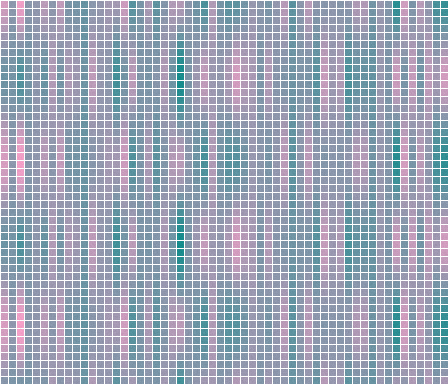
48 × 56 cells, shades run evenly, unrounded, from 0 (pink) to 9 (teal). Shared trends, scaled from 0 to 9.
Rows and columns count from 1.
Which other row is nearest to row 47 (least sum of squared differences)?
15
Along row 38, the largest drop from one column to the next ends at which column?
51
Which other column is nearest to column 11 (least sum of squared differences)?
37
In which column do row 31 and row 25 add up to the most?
23
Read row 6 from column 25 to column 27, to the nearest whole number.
4 4 3
